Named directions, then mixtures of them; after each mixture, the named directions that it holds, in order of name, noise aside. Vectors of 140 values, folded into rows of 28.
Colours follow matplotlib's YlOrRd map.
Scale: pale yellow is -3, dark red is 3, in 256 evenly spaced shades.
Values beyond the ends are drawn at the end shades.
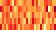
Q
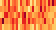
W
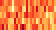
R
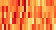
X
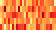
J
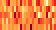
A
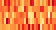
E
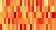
A, J.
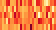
A.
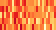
Q, R, X.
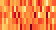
A.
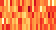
E, W.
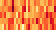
R.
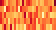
J.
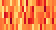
E, W, X.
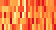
X.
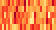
A, E, X.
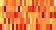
J.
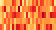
J.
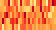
A, W.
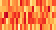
A, E, W.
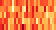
R.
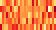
J, Q.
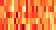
R.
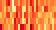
A, Q, R.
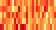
J, Q, R.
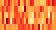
E, X.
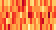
E, X.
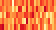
Q, R.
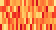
A, J, Q.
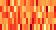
A, Q.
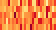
A.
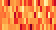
A, E.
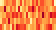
J.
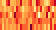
A.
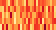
A, Q, X.
